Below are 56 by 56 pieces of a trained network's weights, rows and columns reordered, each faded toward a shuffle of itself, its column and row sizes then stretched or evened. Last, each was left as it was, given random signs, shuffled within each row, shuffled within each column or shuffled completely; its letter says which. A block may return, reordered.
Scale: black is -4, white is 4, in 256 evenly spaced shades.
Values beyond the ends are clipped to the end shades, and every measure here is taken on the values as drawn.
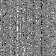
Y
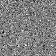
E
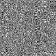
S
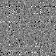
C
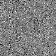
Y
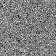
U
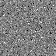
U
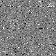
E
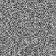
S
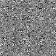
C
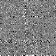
C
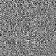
S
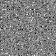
E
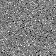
U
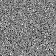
U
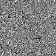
C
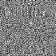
S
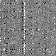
S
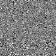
C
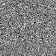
E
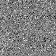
E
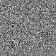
C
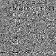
S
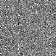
Y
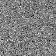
E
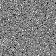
U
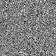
Y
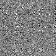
C
